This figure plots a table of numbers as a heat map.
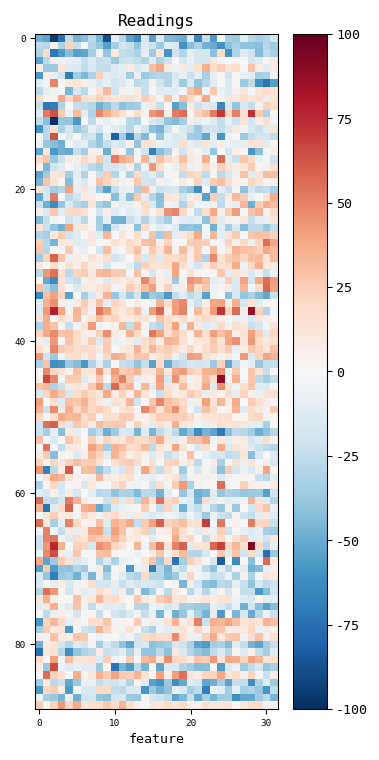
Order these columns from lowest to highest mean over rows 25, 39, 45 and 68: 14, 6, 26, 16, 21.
21, 6, 14, 26, 16
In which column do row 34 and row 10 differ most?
28
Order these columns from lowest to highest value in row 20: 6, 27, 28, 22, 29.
27, 29, 28, 22, 6
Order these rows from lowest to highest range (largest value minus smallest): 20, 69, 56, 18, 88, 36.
88, 56, 18, 20, 36, 69
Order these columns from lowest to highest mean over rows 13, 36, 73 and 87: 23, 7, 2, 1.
7, 23, 1, 2
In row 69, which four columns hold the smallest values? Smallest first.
24, 18, 26, 1
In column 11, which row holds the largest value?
45
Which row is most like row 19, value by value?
78
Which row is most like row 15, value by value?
70
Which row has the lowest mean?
0
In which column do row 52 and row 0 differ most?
2
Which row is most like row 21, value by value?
18
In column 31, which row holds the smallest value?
6
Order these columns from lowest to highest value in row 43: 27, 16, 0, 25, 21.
25, 0, 21, 27, 16
